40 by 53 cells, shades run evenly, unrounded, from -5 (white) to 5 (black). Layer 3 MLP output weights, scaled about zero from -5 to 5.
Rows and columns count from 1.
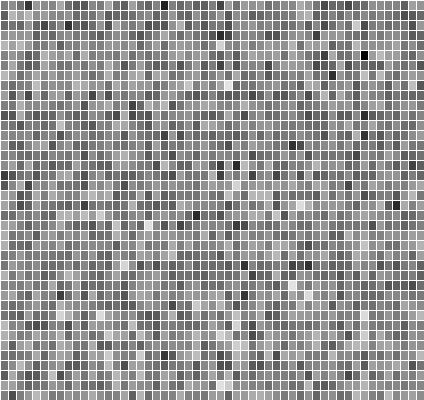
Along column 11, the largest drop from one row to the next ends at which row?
22
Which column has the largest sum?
11
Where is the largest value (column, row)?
46, 6
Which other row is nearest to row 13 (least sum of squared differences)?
16
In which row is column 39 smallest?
30
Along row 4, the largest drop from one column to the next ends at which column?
41
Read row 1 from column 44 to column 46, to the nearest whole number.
2 1 1
